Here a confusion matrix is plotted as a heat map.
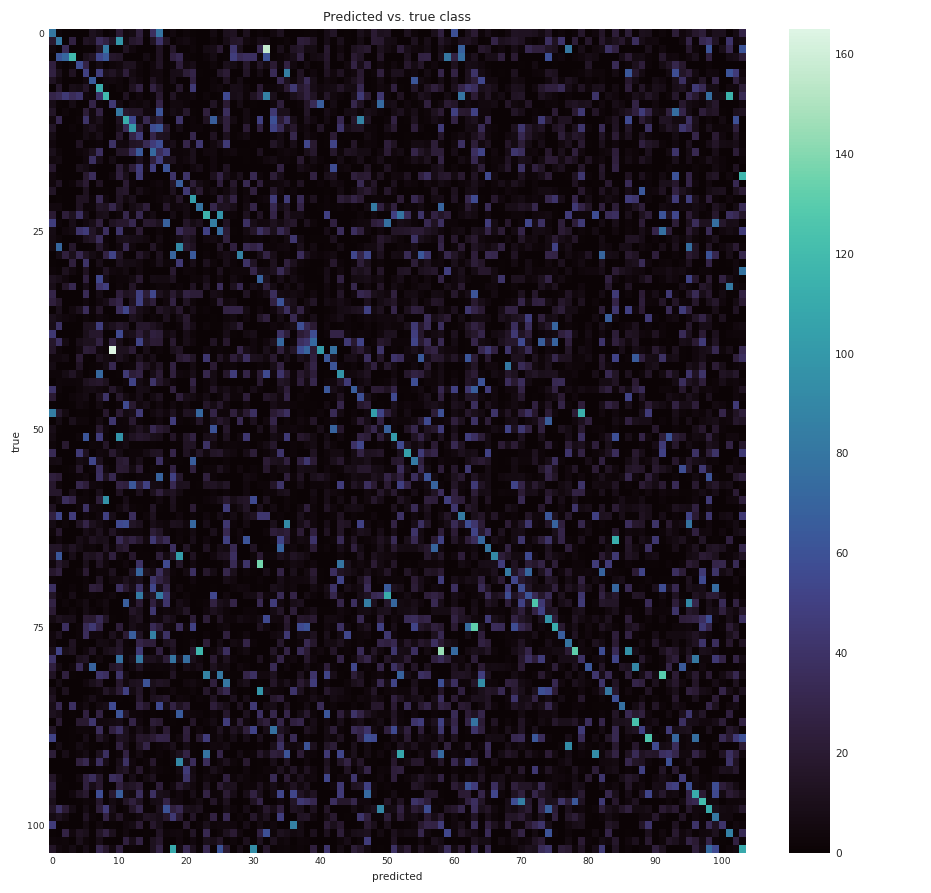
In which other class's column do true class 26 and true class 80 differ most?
87
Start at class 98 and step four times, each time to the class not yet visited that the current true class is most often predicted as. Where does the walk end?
101
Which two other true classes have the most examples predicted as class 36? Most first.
100, 96
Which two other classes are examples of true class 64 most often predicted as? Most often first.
84, 29
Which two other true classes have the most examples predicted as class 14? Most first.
82, 57
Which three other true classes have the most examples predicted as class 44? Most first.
76, 39, 92
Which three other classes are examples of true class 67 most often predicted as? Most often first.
31, 43, 17
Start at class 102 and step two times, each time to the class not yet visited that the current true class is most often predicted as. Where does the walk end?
11
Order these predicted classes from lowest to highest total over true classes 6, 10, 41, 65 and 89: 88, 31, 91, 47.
31, 91, 88, 47
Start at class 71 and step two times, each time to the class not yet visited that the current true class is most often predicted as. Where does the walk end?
42
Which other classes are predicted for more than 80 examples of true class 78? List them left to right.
22, 58, 86
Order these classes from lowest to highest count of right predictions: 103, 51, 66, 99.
99, 66, 51, 103
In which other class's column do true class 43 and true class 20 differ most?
7
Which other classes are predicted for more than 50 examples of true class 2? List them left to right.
8, 32, 61, 77, 98, 103
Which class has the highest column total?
63
